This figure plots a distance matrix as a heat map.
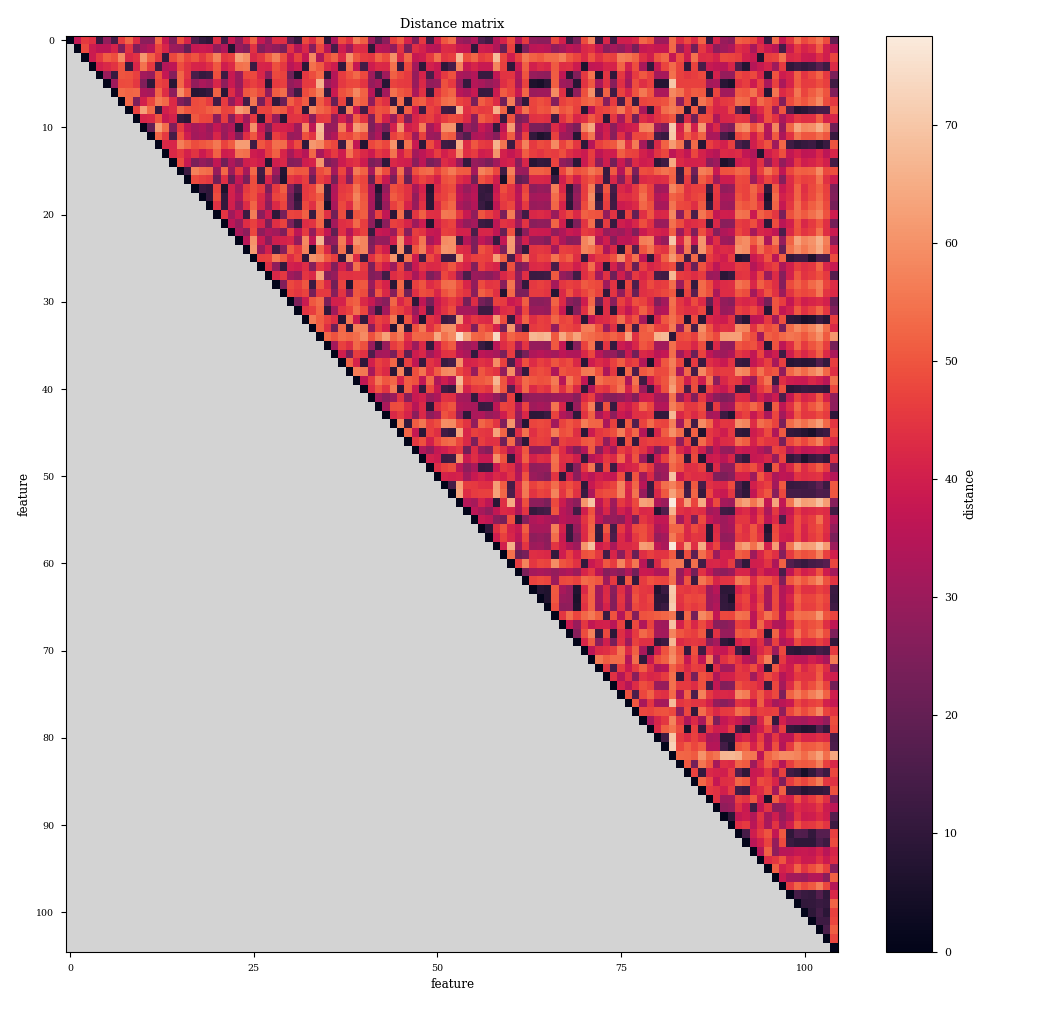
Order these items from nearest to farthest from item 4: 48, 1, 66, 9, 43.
43, 1, 48, 9, 66
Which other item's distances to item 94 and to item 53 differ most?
2
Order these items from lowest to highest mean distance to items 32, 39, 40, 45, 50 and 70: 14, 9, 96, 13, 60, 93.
60, 96, 93, 14, 13, 9
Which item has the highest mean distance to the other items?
82
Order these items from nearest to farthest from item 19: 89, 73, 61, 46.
89, 61, 46, 73
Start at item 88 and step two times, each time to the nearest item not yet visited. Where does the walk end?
78
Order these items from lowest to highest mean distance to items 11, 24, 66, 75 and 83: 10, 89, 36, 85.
85, 36, 10, 89
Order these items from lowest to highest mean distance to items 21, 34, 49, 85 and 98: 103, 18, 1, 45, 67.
18, 1, 103, 45, 67
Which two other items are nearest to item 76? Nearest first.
67, 50
